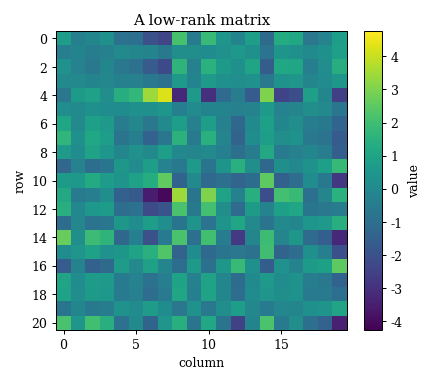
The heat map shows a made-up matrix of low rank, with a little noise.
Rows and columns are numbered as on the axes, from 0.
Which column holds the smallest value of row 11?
7
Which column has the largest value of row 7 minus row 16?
0
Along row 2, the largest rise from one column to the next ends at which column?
8
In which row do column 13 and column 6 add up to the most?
4
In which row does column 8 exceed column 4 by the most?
11
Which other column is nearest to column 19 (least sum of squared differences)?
12
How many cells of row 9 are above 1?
2
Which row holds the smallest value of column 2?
16
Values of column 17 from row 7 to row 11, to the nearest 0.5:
-0.5 0 0.5 0 -1
